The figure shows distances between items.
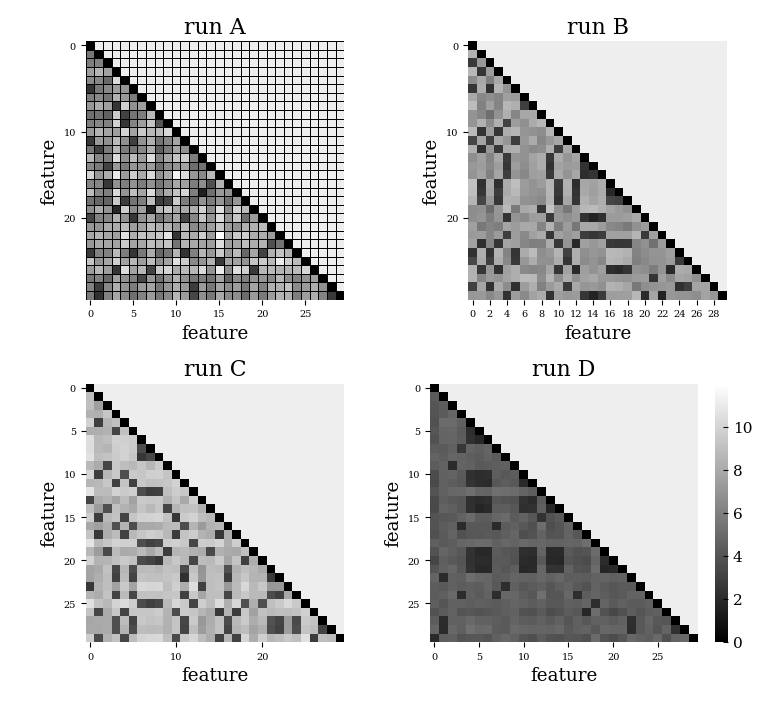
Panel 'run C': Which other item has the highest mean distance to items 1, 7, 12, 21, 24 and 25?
0
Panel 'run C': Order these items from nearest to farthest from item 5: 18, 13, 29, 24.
24, 13, 29, 18
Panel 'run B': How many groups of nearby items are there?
6
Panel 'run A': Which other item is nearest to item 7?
19
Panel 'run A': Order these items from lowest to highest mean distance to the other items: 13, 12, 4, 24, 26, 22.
12, 24, 4, 13, 26, 22
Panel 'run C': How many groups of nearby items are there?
5
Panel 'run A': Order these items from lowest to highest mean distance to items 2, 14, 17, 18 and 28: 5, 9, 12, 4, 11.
12, 4, 9, 5, 11
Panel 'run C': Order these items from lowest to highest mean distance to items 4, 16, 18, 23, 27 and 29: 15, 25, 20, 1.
1, 15, 20, 25
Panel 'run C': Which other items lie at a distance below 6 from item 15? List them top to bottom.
1, 4, 10, 17, 26, 29
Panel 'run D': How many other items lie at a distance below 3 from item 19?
9
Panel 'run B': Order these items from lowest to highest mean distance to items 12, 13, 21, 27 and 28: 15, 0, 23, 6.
23, 15, 0, 6
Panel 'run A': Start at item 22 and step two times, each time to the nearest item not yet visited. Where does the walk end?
23
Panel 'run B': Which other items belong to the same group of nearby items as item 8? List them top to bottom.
19
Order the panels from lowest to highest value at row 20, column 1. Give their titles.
run D, run A, run B, run C
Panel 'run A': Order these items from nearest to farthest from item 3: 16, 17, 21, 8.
16, 21, 8, 17
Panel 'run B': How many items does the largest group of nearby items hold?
9
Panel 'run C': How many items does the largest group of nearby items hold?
9
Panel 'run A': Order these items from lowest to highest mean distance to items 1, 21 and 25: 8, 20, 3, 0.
8, 0, 20, 3
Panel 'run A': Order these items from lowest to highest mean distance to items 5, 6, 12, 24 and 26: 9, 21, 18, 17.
18, 9, 21, 17
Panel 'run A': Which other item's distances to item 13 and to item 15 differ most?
17
